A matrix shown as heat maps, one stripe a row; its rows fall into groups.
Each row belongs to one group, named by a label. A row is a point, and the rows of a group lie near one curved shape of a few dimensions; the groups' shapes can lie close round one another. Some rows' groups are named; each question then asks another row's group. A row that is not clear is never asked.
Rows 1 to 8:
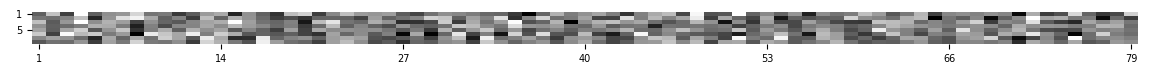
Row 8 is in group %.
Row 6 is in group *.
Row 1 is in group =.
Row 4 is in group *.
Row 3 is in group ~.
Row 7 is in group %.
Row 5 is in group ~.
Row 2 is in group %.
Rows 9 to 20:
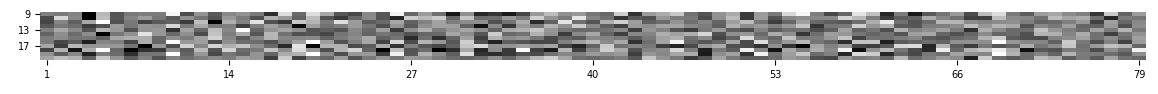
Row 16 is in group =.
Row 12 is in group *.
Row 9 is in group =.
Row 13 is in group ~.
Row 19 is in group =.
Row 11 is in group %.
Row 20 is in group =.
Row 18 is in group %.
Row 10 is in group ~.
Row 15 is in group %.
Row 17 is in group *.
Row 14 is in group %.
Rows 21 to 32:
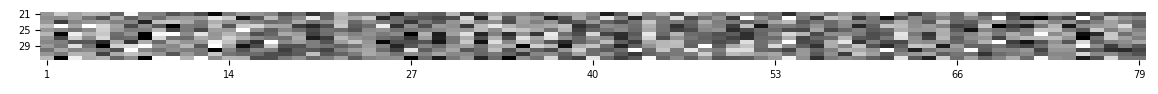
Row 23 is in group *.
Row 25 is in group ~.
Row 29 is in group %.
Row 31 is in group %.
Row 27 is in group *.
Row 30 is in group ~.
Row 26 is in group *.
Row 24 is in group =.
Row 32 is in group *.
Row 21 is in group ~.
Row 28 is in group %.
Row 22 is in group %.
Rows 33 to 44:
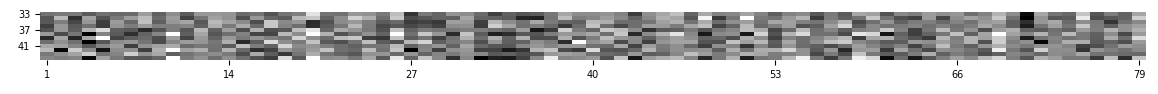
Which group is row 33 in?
=
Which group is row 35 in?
%
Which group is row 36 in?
%
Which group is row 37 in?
%
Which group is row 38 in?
=
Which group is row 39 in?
%
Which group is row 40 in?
~
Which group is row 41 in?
=
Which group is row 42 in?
*
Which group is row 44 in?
=
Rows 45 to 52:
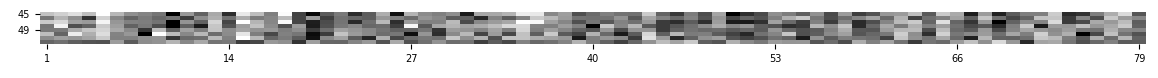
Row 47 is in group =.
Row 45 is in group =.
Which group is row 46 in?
=
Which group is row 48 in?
*
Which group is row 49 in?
*
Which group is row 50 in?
*
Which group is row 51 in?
~
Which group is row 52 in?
*
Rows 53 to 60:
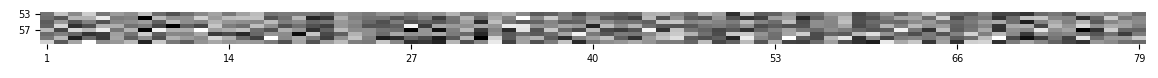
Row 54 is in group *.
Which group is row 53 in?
=
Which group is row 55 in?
%
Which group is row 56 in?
*
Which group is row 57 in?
*
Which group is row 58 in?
*
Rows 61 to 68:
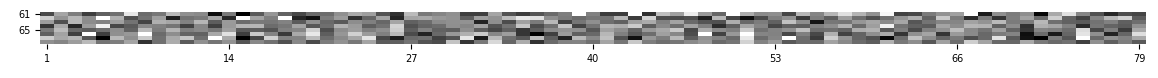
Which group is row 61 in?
~
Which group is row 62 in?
=
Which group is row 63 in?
*
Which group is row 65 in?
=
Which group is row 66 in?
=
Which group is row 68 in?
~
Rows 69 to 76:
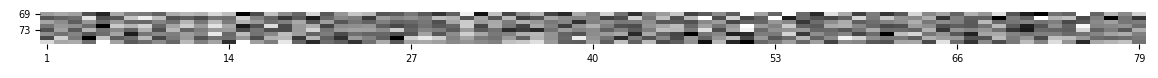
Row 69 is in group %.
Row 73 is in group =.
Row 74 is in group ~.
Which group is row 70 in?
%
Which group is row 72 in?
%
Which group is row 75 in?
~
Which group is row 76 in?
=
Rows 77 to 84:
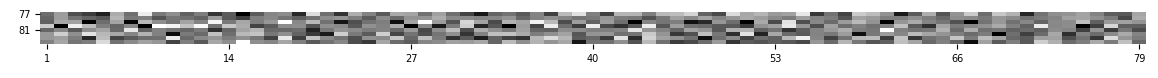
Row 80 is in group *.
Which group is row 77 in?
*
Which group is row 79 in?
~
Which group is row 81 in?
~
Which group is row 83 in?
=
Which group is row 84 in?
~
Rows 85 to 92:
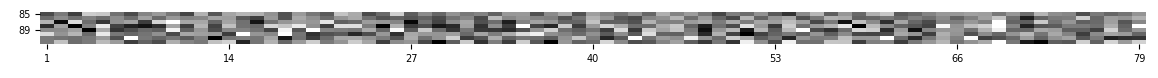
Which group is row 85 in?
%
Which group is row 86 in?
%
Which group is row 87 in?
*
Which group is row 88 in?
%
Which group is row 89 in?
=
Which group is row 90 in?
=
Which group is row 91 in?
~
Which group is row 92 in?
%
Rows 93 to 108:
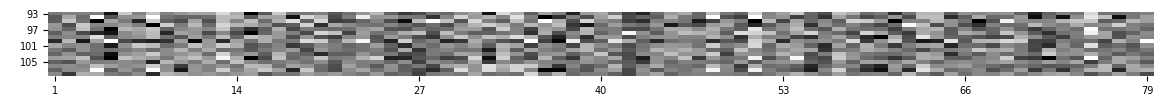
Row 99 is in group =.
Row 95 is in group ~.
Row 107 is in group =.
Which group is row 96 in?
*
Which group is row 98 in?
*
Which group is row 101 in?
%
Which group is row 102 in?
*
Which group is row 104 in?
%
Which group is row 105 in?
*
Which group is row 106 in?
=
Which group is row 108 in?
*
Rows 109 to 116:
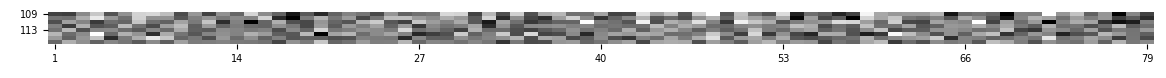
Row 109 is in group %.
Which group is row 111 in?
~
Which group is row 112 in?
*
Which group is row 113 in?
=
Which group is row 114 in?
~
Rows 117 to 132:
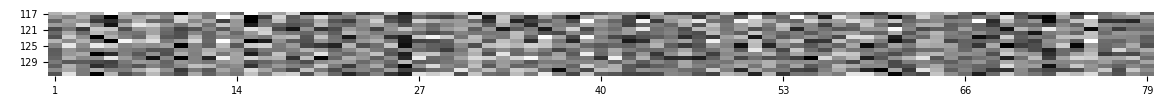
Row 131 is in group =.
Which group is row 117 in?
=
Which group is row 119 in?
~
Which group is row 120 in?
%
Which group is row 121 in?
%
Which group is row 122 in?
=
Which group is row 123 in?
~
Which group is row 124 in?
%
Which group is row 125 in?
=
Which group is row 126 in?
%
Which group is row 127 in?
~
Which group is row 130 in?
~
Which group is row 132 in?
~
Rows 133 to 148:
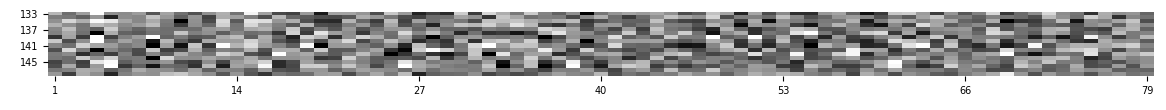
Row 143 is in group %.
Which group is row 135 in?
=
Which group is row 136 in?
=
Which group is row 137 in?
=
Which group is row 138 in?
=
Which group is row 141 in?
*
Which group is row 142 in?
~
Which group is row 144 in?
*
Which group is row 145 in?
%
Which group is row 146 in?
%
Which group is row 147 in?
%
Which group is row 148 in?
*
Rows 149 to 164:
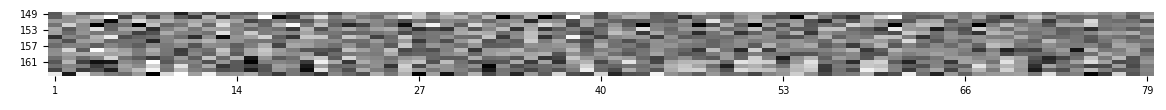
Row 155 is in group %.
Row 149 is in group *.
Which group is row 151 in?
%
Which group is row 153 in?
~
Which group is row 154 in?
~
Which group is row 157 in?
=
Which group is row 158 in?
=
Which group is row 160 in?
%
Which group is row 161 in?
*
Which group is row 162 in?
*
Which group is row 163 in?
*
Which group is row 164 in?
*
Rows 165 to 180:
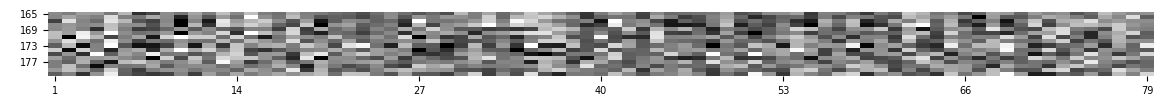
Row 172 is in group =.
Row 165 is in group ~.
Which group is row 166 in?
~
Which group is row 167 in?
*
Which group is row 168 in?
*
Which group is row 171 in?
*
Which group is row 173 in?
%
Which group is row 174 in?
*
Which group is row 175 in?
=
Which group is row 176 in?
*
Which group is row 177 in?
%
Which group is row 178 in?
~
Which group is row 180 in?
%
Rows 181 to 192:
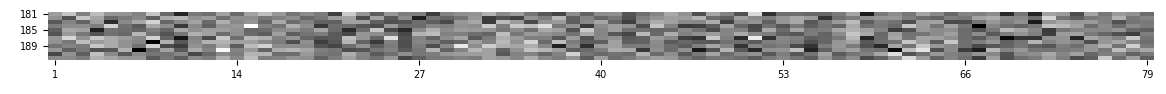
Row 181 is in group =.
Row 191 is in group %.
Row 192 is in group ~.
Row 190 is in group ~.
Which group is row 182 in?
*
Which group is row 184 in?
~
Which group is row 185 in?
~
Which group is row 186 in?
~
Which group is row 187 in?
=
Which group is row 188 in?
*
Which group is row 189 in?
=
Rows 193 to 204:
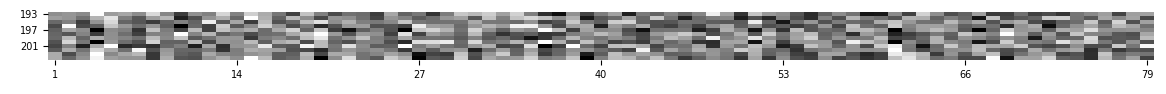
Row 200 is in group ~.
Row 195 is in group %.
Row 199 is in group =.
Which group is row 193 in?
=
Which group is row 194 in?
~
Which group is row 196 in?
*
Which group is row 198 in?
=
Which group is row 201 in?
%
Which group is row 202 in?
~
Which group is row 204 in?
~
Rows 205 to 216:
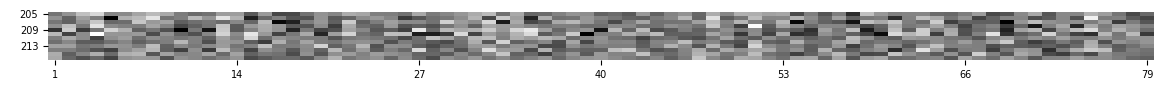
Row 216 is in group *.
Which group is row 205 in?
%
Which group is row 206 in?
%
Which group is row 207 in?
%
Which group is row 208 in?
=
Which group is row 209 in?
*
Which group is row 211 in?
~
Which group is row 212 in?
%
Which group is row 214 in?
*
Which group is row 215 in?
~
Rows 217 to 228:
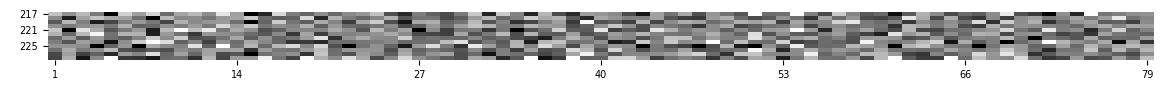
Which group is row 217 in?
%
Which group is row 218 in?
*
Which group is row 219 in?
~
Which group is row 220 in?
~
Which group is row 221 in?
*
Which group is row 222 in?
~
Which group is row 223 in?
=
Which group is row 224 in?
%
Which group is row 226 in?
%
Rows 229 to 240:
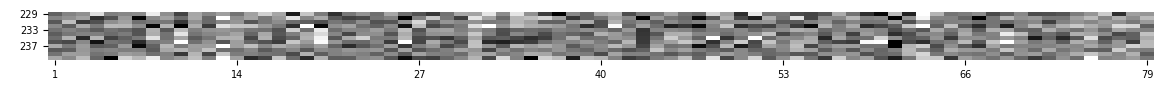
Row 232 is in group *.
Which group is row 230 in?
~
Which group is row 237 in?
~
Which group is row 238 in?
*
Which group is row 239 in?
*
